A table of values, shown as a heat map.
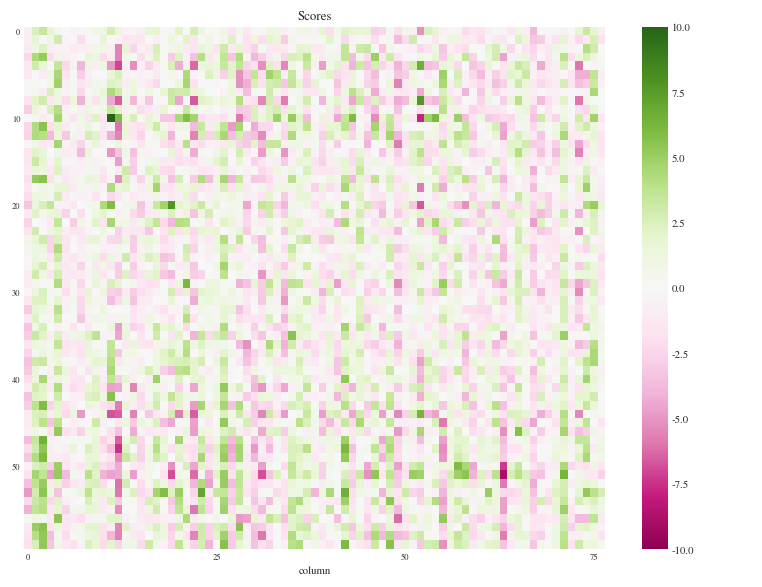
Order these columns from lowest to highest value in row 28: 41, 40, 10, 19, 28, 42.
19, 40, 10, 41, 28, 42
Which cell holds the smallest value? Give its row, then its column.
51, 63
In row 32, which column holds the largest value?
4
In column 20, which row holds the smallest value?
44
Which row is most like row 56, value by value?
6
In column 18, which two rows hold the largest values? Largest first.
53, 20
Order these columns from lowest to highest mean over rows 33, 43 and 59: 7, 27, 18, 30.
30, 27, 7, 18
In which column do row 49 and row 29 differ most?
55
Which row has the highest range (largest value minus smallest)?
10
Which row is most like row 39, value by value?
22
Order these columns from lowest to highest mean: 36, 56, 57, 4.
56, 57, 36, 4
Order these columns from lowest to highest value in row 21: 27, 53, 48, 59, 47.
47, 53, 59, 48, 27
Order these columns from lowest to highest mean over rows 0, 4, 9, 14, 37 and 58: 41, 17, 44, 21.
41, 17, 21, 44
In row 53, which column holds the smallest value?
12
